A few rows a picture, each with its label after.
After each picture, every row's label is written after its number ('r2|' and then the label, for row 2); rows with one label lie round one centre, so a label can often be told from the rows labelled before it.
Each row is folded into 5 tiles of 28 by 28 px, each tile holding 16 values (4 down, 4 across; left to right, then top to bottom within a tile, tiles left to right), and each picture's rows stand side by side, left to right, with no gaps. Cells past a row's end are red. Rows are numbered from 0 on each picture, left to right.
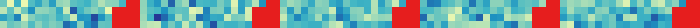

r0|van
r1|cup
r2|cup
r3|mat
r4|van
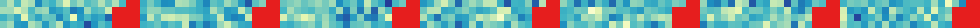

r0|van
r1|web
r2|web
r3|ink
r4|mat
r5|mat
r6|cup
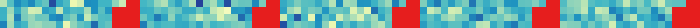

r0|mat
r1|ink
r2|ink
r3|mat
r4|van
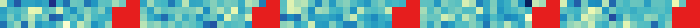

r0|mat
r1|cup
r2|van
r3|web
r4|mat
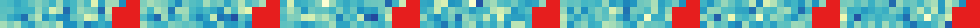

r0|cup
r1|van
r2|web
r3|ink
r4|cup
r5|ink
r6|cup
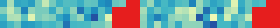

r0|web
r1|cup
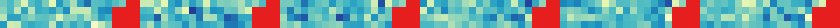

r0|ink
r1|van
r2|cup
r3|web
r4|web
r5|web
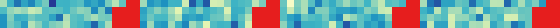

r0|mat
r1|mat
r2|van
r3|mat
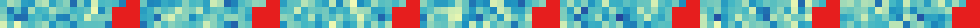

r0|cup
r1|mat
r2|ink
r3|mat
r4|cup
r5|cup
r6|van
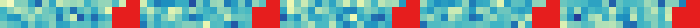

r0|van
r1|mat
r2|van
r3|mat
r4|cup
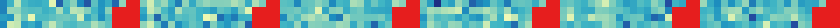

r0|ink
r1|van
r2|mat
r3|mat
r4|web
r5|mat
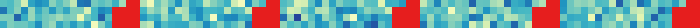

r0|ink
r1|van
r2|van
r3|mat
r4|ink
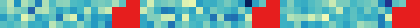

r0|van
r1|web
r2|web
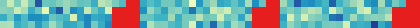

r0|van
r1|ink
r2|mat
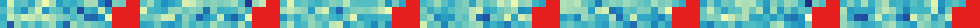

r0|web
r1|web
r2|van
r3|cup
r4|van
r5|web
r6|cup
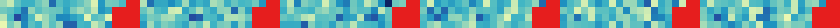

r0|cup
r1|mat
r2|web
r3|cup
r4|ink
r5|cup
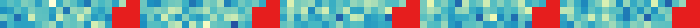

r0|ink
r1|mat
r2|van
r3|van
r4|web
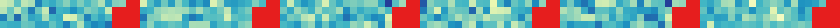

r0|van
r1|mat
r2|web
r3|ink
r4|web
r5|ink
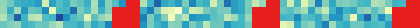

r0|cup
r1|mat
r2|van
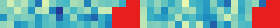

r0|van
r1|cup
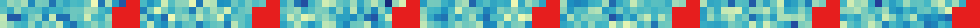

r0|cup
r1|ink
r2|web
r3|cup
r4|mat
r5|mat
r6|van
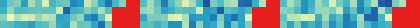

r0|web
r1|web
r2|web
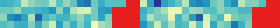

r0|ink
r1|mat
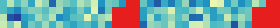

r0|cup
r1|mat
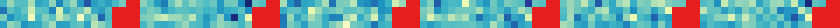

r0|ink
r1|web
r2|mat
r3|web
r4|van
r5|web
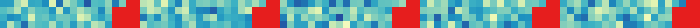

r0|ink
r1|van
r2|mat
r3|van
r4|cup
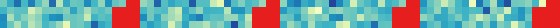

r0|mat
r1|mat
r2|mat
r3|ink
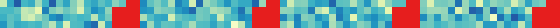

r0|mat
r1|ink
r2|van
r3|van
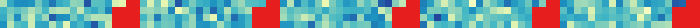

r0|mat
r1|van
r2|web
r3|ink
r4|ink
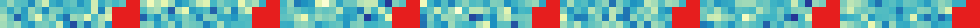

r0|cup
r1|van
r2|web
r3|mat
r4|cup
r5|web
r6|van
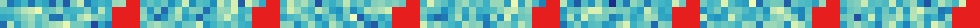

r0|mat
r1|cup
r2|van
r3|cup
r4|mat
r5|ink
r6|ink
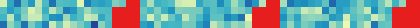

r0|mat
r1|web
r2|mat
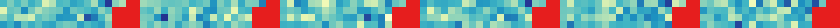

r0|web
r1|cup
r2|web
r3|web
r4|web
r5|ink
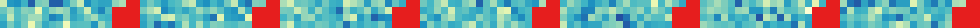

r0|mat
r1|web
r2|van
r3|ink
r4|cup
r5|van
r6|mat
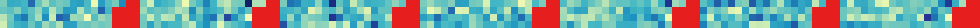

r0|cup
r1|web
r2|mat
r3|van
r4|web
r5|mat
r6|web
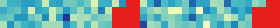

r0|cup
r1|mat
